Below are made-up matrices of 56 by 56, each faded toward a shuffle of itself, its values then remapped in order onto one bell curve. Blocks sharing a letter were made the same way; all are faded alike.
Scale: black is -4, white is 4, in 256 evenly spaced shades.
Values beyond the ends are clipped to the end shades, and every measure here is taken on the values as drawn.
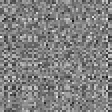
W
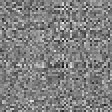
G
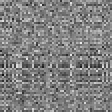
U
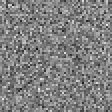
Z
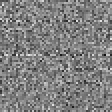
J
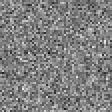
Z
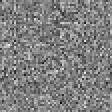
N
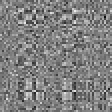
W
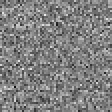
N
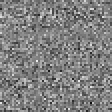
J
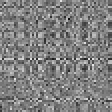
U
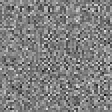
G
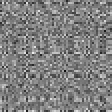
U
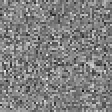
J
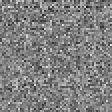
J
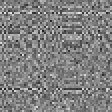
U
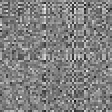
W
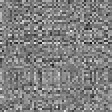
U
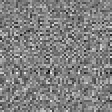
G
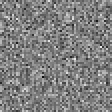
N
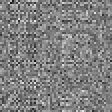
G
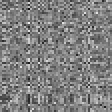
W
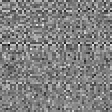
U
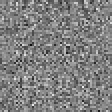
N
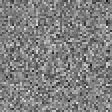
N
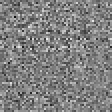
J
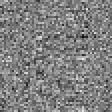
N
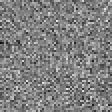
N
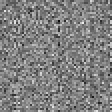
N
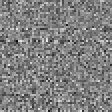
J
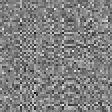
W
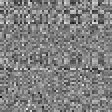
U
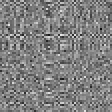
U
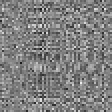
W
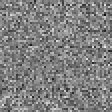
J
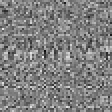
G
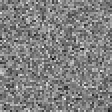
Z
